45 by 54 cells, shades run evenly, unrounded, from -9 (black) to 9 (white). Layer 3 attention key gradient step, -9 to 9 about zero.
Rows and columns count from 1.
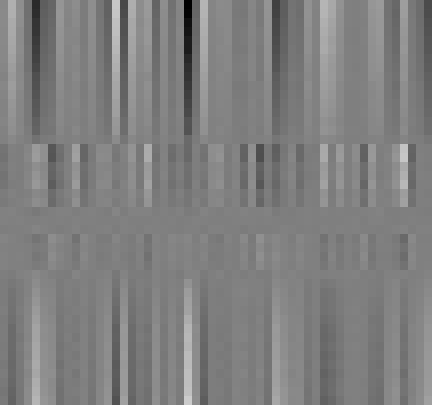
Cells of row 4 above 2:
6
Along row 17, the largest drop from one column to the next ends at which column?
52
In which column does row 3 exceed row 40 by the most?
15
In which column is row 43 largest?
24
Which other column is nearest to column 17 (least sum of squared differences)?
2
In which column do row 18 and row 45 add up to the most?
5
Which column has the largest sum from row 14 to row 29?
51
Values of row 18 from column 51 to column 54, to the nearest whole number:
5 -2 0 0
